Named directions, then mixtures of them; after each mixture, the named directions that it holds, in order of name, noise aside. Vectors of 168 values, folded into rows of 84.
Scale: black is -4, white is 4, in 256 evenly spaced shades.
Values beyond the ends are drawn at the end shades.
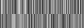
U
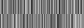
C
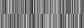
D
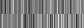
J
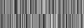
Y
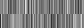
C, D, U.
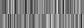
D, J, Y.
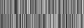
Y.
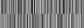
C, D, U.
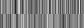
D, U, Y.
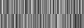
C.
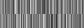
Y.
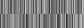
C, D, Y.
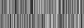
C, D, Y.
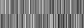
J, Y.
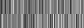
J.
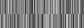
D.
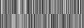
U.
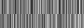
C, D, Y.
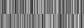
C, D, Y.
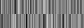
U, Y.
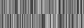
C, D, Y.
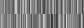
Y.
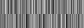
D, Y.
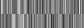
U.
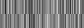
D, J, U.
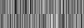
D, Y.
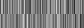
C, D, U.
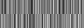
C, D, J.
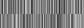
C.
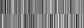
J.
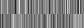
C, U, Y.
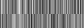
U.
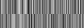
U.
